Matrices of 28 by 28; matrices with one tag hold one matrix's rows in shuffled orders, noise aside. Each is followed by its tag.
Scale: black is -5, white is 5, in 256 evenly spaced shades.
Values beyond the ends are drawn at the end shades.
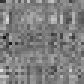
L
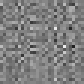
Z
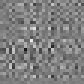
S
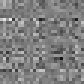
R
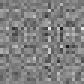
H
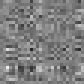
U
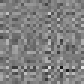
H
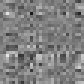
U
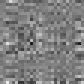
U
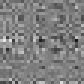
R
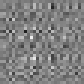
S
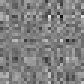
H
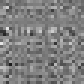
L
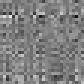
R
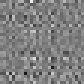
S
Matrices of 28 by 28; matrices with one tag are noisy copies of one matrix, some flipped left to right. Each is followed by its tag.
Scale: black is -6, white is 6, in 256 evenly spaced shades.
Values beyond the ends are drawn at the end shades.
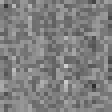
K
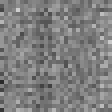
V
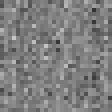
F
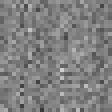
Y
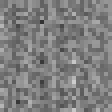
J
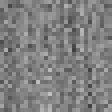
Y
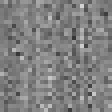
Y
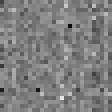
F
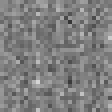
J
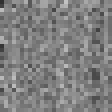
F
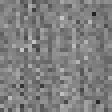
Y
